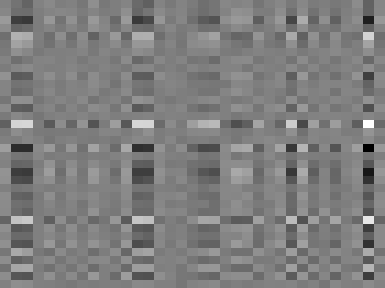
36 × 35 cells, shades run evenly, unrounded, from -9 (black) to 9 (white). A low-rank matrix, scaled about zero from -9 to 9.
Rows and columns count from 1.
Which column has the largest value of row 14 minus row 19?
34
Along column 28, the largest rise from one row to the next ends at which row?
29
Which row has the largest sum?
16
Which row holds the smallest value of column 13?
19
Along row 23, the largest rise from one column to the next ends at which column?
35
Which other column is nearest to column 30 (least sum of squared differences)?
17
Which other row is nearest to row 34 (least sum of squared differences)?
32
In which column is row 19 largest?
28
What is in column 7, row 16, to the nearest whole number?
-2
